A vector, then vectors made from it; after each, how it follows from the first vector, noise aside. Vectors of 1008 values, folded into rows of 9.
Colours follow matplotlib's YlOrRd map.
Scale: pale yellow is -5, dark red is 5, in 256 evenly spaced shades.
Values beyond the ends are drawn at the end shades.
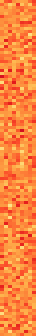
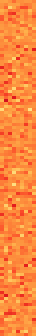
reversed, partly zeroed.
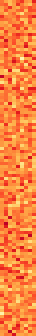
sign-scrambled.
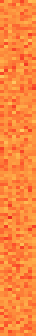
negated, shrunk.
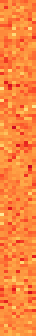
wrapped around, partly zeroed.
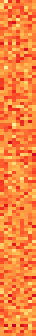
wrapped around.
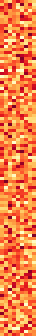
negated, scaled up.
